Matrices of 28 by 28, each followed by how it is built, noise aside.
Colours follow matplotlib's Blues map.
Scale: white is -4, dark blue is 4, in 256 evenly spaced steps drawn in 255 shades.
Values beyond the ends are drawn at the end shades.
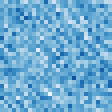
Toeplitz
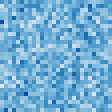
noise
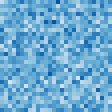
repeating columns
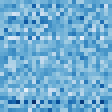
low rank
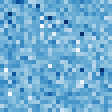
sparse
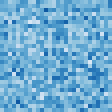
blocks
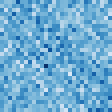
Toeplitz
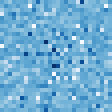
sparse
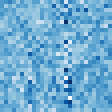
uneven columns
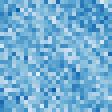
Toeplitz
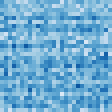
blocks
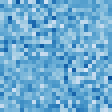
block diagonal
